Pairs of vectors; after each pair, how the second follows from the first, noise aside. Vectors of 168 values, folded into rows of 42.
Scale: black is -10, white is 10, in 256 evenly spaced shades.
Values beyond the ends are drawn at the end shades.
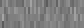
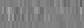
reversed, partly zeroed.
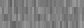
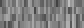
reversed, negated, scaled up.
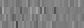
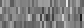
reversed, negated, scaled up.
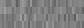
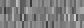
negated, scaled up.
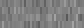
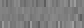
partly zeroed.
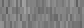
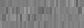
partly zeroed.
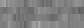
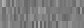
sign-scrambled.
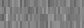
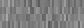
sign-scrambled.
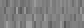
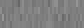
reversed, shrunk.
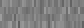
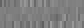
reversed, partly zeroed.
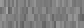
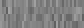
sign-scrambled.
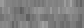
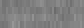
reversed, shrunk.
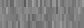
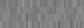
reversed, shrunk.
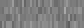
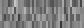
reversed, negated, scaled up.
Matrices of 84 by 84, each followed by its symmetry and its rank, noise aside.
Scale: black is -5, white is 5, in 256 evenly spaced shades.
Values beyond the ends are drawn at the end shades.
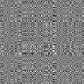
no symmetry, rank three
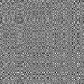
no symmetry, rank four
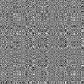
symmetric, rank four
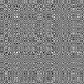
no symmetry, rank three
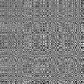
no symmetry, rank three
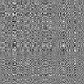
no symmetry, rank three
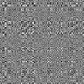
symmetric, rank four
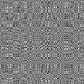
no symmetry, rank three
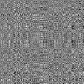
no symmetry, rank six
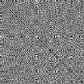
symmetric, rank six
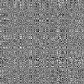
antisymmetric, rank six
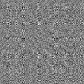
antisymmetric, rank six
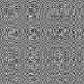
no symmetry, rank three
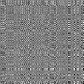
no symmetry, rank three
